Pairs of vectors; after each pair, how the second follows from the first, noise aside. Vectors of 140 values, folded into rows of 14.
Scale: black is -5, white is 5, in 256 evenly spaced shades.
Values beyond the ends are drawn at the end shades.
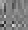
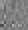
shrunk.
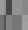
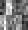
negated, scaled up.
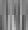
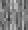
wrapped around.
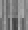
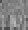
wrapped around, partly zeroed.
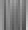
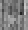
wrapped around.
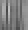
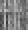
wrapped around, negated.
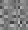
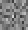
wrapped around.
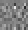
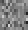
wrapped around, negated.
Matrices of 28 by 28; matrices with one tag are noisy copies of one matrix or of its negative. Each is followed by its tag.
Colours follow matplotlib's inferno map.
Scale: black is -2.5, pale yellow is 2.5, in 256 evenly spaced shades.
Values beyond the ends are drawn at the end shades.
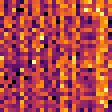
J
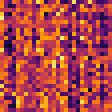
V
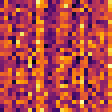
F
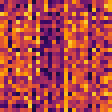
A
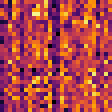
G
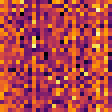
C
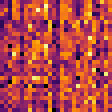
G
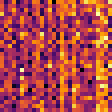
J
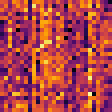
A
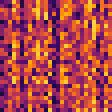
G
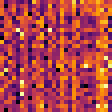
J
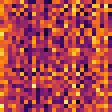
C
